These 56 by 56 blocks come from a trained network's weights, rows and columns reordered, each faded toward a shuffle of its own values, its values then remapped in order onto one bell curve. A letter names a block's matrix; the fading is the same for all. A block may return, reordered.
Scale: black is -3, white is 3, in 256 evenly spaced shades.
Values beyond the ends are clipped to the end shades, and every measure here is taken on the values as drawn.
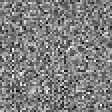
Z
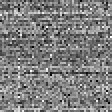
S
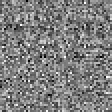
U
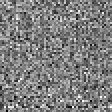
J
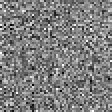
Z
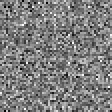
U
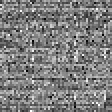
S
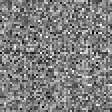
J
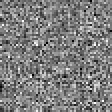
Z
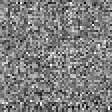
U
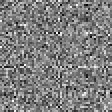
Z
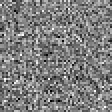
U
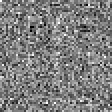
U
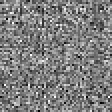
U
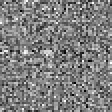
U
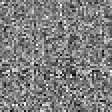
J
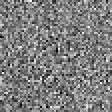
U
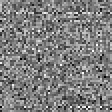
Z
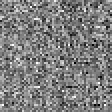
J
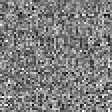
J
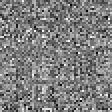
U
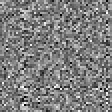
Z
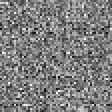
J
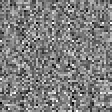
Z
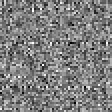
J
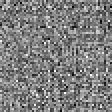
U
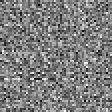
Z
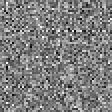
Z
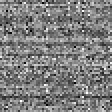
S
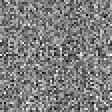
J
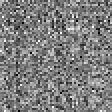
U
